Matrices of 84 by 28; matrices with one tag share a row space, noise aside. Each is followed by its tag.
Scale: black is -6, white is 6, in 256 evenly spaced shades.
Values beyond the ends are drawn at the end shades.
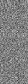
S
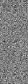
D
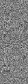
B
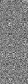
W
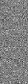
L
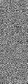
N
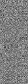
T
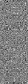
L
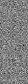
D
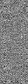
B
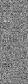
B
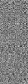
W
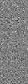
S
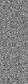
S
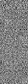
T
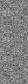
B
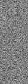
D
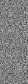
W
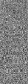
L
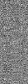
B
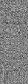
L
